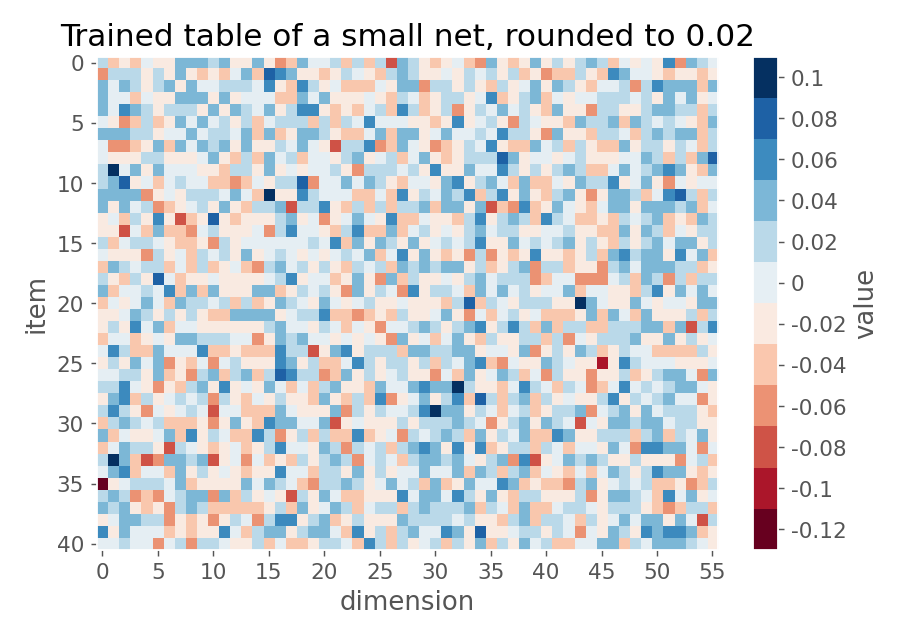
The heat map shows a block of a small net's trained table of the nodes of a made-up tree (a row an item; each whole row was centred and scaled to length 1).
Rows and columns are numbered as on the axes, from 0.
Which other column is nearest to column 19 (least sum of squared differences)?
12
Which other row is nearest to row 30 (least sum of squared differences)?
38
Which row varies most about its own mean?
33
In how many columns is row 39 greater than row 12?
22
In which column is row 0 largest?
51
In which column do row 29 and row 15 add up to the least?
10
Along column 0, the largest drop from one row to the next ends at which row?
35
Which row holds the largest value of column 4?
20
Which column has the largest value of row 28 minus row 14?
2
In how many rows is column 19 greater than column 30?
18
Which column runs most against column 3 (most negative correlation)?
9
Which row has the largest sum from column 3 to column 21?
4
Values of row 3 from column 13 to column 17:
0 0 0 -0.04 -0.04
